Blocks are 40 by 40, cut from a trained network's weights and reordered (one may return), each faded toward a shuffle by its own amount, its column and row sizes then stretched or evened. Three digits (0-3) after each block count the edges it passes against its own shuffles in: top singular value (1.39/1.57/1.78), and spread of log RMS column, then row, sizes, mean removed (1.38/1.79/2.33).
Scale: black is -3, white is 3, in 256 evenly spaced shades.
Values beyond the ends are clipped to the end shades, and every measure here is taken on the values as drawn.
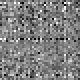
1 0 3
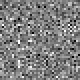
1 1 2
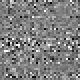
0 2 3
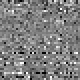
1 1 3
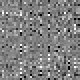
1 3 2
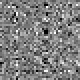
2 2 2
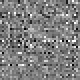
1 2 3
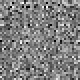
1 0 2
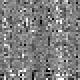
1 2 2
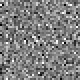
0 0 1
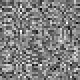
3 0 1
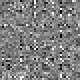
2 2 2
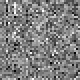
1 2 0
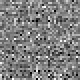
0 1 1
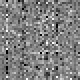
0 3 0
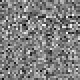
1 0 1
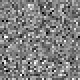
0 0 2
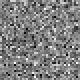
0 1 1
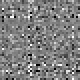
0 2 3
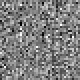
1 2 0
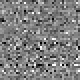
1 2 3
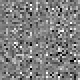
0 3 2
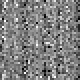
1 3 0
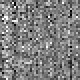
0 2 0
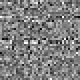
3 0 2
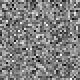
2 0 0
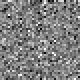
0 1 0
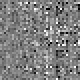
0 3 2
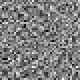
3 0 1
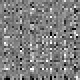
3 3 2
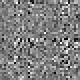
3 3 2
